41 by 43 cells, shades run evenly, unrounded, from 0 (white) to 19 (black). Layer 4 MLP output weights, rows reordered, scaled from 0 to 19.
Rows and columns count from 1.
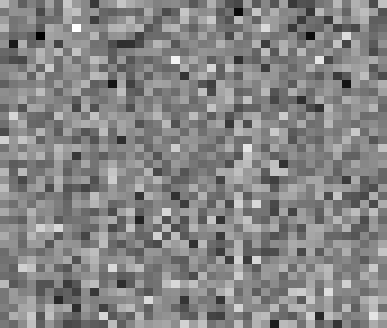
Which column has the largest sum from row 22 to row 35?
21
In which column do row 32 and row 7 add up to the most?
31
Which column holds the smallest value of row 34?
13
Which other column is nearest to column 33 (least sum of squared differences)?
23
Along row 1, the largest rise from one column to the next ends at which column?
33
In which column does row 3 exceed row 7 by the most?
34
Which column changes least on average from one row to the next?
4
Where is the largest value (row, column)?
5, 5
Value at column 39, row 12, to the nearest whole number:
11
